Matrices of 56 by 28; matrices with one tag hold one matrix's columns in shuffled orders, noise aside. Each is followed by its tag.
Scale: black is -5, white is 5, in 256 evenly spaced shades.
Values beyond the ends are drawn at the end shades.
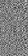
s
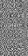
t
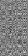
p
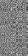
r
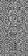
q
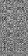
q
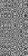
t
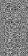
r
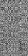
q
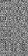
q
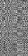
q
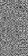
s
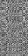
q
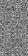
r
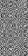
t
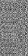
r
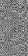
s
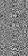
t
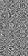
t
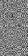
t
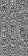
s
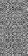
r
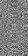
t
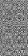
p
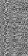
r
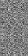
r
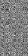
r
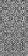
q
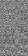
p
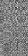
q
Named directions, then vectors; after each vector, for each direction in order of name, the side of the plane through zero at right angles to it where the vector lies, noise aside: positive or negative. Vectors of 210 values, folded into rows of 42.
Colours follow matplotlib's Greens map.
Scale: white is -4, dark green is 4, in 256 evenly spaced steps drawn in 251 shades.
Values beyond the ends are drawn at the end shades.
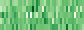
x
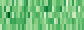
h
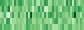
negative, negative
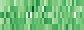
positive, positive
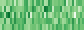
positive, positive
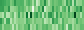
negative, negative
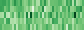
negative, negative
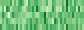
negative, positive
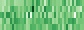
positive, positive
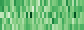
negative, negative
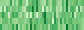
negative, positive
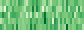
negative, positive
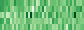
negative, negative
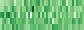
positive, positive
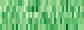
negative, positive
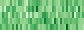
negative, positive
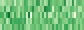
positive, positive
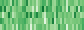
positive, negative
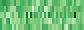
negative, negative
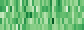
positive, negative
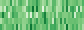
negative, positive
